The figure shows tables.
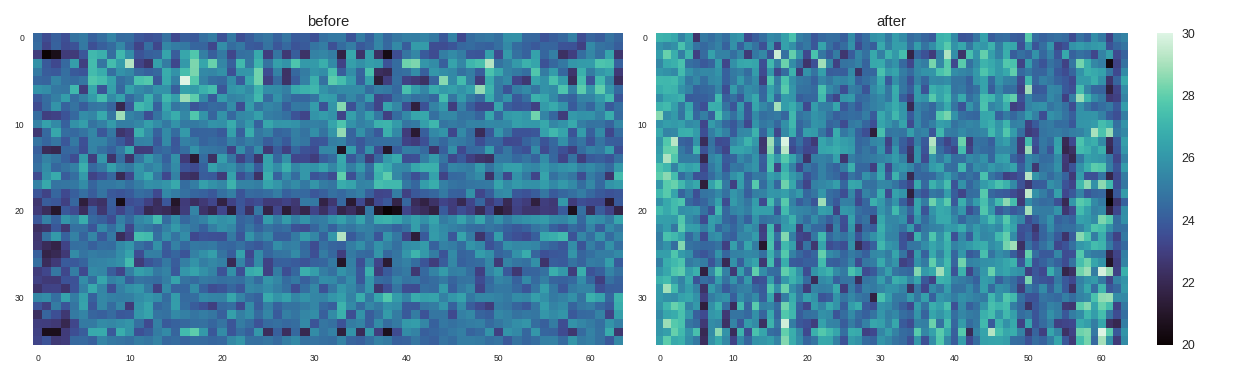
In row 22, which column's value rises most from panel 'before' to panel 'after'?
3
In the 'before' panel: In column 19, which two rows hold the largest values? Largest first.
3, 6
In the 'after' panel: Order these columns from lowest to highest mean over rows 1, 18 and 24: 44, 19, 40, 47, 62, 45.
62, 19, 40, 45, 47, 44
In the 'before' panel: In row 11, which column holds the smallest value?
41
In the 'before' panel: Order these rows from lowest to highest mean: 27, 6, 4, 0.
0, 27, 4, 6
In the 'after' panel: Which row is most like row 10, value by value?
21
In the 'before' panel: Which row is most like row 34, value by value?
2
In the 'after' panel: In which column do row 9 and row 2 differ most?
16
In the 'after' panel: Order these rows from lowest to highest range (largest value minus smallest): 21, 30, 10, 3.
10, 21, 30, 3
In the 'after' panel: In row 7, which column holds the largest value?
57
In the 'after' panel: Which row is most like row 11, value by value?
30
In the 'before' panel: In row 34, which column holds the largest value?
17
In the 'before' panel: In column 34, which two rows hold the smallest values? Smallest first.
19, 20
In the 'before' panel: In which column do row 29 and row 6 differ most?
48
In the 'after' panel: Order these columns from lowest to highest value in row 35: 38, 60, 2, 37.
37, 2, 38, 60
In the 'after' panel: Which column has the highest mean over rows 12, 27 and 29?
17
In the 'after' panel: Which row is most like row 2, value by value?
8
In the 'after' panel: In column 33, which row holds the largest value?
2
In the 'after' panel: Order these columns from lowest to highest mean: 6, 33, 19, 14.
6, 14, 19, 33
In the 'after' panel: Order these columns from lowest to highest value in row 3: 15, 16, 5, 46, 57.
5, 16, 46, 15, 57
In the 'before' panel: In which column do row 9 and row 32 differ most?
9
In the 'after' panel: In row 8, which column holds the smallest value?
34
